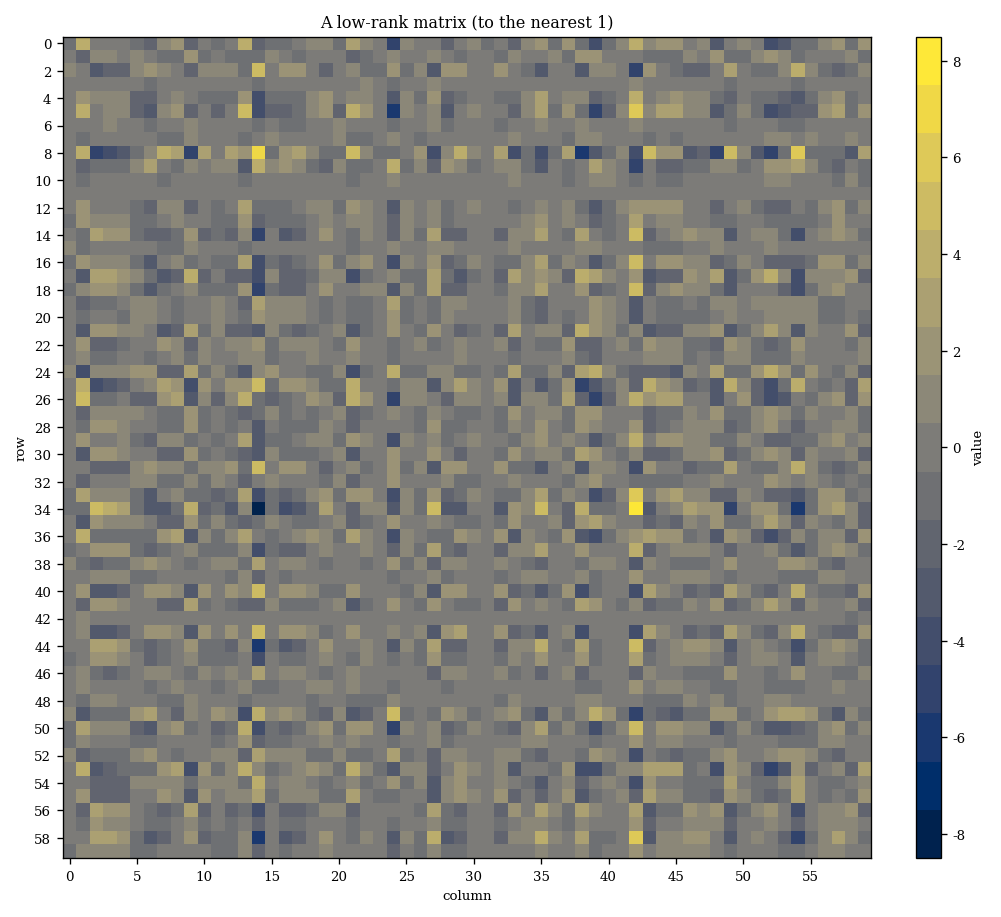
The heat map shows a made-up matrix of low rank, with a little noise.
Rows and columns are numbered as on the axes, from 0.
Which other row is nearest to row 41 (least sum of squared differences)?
30
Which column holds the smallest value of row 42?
58
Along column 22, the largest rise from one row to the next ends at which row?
50
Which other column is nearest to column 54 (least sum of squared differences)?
49
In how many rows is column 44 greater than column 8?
14
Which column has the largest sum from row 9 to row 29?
42
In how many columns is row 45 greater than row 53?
26
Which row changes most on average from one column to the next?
8
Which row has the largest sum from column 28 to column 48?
34
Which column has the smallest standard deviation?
31
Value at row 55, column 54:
3
